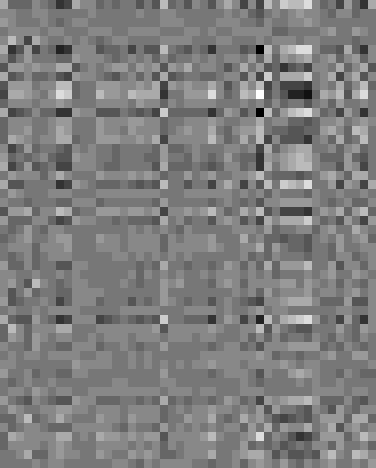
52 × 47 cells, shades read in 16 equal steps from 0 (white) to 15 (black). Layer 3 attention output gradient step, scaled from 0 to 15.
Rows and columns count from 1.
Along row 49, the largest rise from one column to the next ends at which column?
34
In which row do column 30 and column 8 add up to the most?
6
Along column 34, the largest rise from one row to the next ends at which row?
10
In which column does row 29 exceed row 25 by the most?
39
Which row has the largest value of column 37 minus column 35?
11
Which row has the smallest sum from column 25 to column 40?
1
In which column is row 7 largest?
2
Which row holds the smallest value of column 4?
47
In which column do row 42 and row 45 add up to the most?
33
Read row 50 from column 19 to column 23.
8 7 9 7 8
